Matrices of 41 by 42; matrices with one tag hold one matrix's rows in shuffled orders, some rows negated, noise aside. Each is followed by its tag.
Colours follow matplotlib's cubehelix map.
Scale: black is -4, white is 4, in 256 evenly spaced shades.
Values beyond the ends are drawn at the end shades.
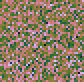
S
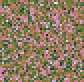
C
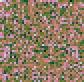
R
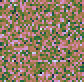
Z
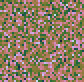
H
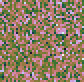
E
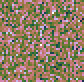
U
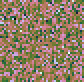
Z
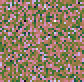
S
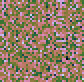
E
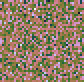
S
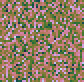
H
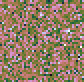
S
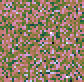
U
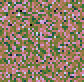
H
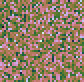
Z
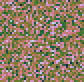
U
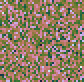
Z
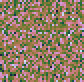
Z
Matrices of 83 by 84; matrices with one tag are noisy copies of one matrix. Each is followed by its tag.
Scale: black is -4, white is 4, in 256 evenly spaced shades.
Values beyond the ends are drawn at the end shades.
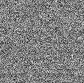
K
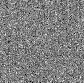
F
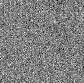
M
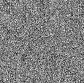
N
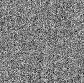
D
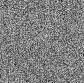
F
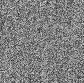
D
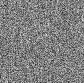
F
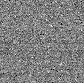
K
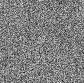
M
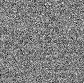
K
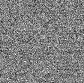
K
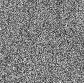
M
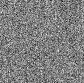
F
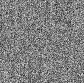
D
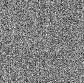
F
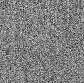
F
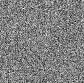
F
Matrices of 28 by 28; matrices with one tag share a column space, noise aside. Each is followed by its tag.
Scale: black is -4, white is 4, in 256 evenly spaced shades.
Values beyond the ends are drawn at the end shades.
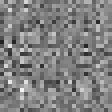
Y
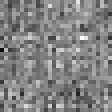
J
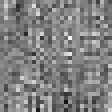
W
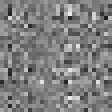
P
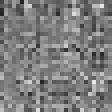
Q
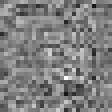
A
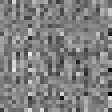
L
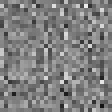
A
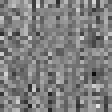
W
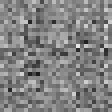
Y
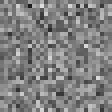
A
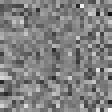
A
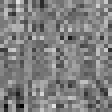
J
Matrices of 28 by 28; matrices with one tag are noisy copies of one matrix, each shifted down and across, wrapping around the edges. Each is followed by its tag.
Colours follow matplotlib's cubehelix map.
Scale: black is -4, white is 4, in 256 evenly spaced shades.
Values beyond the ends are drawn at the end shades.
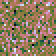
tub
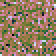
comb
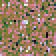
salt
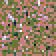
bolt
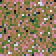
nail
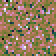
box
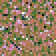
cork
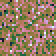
comb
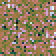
salt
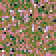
tub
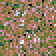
salt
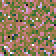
cork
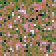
comb
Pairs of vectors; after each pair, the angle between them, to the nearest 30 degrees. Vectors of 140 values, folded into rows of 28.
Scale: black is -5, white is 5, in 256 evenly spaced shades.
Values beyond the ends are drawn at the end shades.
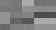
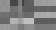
150 degrees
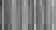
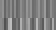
90 degrees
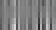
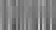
150 degrees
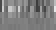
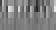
30 degrees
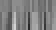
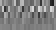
90 degrees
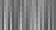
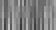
150 degrees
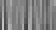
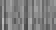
30 degrees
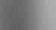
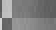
120 degrees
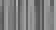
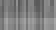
30 degrees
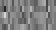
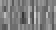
60 degrees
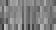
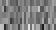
150 degrees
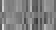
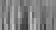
90 degrees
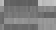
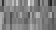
120 degrees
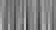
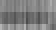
60 degrees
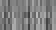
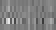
120 degrees
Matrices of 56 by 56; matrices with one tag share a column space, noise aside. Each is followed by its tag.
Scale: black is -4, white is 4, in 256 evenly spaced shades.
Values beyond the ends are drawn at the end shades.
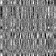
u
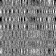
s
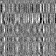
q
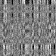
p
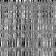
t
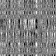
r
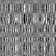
q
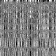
t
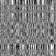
p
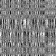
r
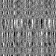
r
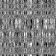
r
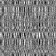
u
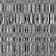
q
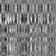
q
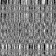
p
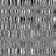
s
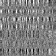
s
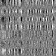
s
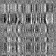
q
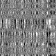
r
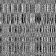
q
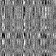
u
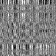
p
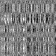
q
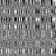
s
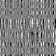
r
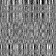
p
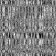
u
